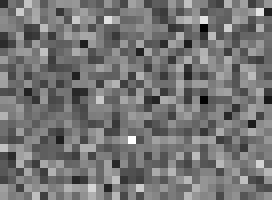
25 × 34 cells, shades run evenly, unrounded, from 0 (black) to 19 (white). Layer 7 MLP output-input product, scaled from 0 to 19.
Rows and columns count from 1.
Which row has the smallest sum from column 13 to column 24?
17
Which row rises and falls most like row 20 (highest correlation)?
9
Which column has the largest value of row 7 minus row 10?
10
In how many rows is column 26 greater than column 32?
11
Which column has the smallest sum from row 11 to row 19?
8
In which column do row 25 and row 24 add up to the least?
14
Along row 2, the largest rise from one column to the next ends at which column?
3
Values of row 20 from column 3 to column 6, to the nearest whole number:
12 13 8 7
